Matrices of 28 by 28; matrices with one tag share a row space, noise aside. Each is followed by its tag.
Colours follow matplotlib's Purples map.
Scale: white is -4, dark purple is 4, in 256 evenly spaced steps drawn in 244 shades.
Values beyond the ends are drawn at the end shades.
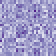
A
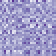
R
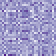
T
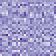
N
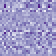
R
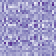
T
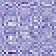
T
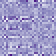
T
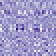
A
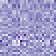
N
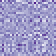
A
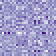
A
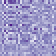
T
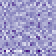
R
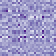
N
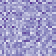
R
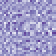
R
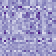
R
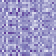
T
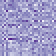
T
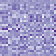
N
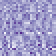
R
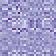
N
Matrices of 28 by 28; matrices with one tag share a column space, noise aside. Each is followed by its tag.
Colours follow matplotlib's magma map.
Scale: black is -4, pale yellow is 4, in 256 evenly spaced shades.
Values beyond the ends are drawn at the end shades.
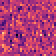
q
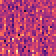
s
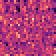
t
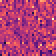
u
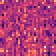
s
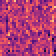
s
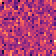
u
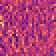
q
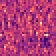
q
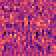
q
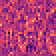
q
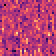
s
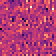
t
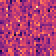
s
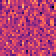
u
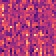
s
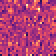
t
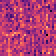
s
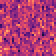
s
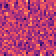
u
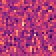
q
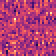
u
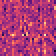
s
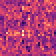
q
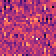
t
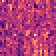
s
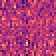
u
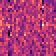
s
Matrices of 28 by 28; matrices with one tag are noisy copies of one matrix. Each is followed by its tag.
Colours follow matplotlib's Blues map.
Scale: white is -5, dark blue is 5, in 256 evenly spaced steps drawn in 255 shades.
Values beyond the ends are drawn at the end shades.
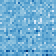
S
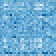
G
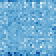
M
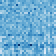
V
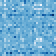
G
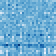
V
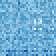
S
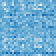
G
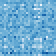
G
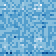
G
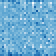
M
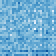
S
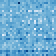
S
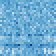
V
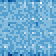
M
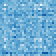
G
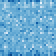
M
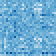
G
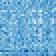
S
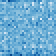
M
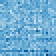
S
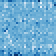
M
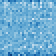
M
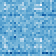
G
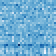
V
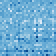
S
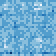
G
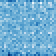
M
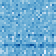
V
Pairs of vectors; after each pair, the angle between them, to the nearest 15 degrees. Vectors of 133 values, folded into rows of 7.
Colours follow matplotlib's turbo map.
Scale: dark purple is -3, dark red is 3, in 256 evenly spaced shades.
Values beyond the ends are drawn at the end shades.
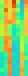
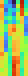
150 degrees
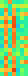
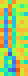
150 degrees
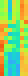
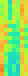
15 degrees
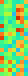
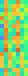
105 degrees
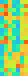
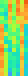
105 degrees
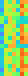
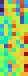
45 degrees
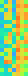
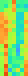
120 degrees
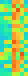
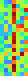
45 degrees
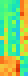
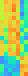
165 degrees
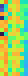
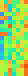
135 degrees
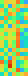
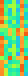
105 degrees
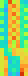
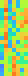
120 degrees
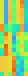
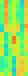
165 degrees
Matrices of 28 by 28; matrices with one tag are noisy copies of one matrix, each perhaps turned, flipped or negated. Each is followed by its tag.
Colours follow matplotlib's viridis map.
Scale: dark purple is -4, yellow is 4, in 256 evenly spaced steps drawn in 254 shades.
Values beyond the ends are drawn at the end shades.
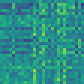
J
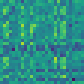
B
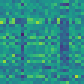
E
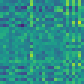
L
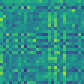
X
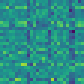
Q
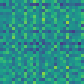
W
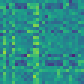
B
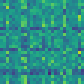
Q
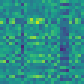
E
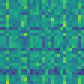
Q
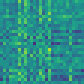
J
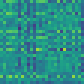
X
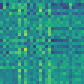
J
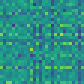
W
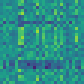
E
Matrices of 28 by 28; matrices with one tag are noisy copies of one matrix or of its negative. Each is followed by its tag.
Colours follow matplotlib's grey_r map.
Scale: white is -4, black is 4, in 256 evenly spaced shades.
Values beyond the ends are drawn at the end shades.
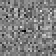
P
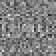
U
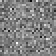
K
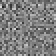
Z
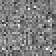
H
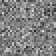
K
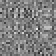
P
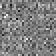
Z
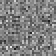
H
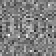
U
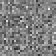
H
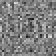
U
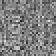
H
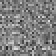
H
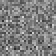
H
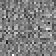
P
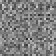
Z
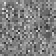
P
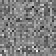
K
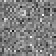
K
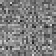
H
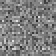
H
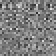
Z
